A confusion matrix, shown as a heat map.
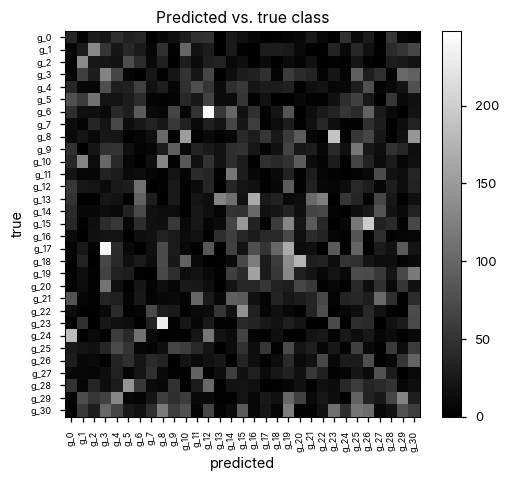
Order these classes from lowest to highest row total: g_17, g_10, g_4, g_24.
g_24, g_4, g_10, g_17
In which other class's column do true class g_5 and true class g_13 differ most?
g_16
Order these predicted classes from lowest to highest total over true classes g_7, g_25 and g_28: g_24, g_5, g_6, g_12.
g_24, g_6, g_12, g_5
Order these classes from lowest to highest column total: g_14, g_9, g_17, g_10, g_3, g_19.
g_17, g_9, g_10, g_14, g_3, g_19
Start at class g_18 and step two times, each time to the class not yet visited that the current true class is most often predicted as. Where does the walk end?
g_3
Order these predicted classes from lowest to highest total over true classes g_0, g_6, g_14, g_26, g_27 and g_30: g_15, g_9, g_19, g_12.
g_9, g_15, g_19, g_12
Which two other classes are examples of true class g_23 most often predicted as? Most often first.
g_8, g_30
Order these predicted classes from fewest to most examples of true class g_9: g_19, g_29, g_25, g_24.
g_24, g_29, g_19, g_25
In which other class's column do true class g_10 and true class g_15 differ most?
g_26
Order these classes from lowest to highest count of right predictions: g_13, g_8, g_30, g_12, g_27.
g_12, g_30, g_27, g_8, g_13
